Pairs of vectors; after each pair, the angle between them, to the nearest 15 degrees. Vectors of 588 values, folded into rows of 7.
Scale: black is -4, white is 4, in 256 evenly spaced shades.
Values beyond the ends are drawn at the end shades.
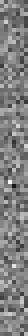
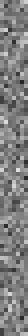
105 degrees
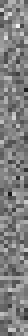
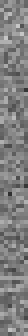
30 degrees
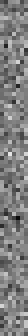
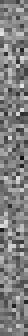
105 degrees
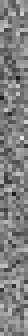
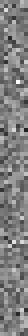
90 degrees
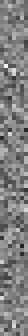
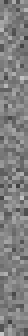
90 degrees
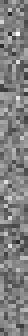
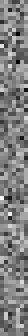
135 degrees
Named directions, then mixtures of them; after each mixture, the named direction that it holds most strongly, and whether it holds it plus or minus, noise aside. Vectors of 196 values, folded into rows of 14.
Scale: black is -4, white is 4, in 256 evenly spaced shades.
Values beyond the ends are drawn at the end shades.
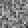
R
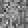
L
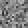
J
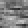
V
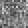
L, minus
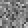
R, minus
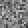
R, plus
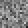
R, plus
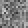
L, minus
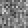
L, minus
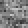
V, minus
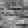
V, plus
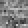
V, minus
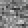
V, plus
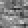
V, plus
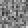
R, minus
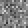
L, minus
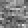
V, minus
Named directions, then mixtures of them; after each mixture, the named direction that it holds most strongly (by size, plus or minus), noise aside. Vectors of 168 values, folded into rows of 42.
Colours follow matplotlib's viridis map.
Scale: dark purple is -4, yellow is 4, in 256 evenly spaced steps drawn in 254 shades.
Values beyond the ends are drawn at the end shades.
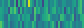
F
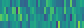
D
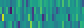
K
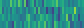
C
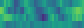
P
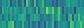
C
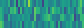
F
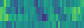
P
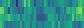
P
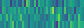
C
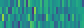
K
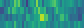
P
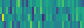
K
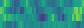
P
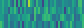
F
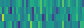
K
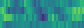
P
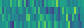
C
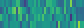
D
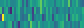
K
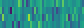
K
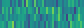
C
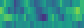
P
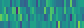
D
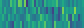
C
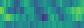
P
